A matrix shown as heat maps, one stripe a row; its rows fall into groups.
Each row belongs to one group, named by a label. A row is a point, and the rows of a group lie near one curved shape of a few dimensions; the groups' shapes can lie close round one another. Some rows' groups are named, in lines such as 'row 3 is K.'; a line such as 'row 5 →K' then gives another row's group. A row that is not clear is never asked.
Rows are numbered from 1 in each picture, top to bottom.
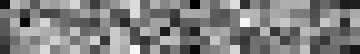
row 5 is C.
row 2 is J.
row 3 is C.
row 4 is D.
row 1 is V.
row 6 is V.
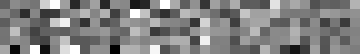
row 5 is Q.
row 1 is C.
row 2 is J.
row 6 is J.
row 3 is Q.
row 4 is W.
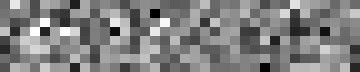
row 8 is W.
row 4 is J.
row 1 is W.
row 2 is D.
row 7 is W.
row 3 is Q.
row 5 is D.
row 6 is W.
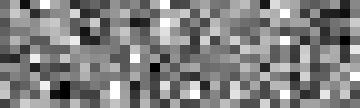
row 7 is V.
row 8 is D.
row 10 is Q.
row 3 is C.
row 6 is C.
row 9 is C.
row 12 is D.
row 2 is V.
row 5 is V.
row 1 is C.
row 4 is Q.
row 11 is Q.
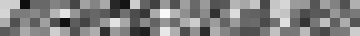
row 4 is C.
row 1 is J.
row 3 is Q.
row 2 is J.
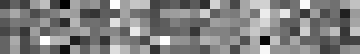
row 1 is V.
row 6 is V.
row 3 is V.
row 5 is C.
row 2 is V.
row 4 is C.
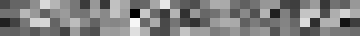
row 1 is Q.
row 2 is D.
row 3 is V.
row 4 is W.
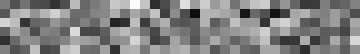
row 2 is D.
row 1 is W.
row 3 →J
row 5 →C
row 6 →J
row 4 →V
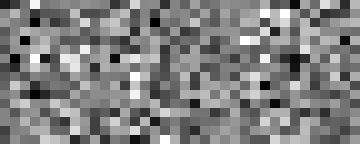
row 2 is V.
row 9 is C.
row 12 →D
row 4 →D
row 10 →D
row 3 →D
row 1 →V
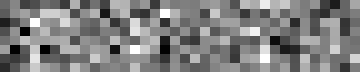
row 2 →C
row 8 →V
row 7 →V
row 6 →J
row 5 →D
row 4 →C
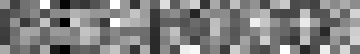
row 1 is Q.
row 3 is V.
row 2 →C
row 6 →Q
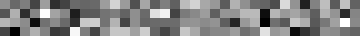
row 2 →C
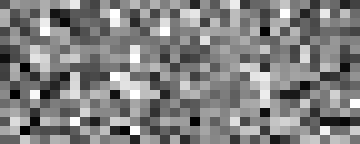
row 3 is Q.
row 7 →V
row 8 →C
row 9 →V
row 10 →W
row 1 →V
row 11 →J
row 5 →Q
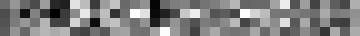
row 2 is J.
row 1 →D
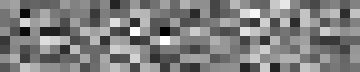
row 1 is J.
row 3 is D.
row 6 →V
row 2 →C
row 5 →C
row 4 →J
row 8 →D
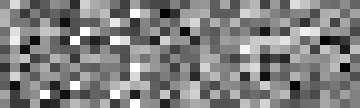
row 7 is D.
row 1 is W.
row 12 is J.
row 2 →J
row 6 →C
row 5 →V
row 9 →D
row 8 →C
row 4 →W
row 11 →Q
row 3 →Q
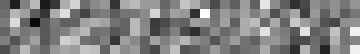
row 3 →W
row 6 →C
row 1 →J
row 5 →J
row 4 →C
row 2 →Q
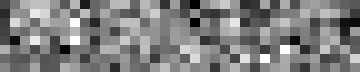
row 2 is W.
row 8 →J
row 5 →W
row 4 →V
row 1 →D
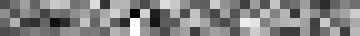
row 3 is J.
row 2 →D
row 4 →C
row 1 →C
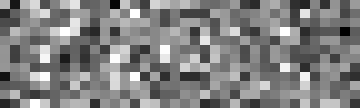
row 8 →Q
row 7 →Q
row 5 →Q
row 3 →W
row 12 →W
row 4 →V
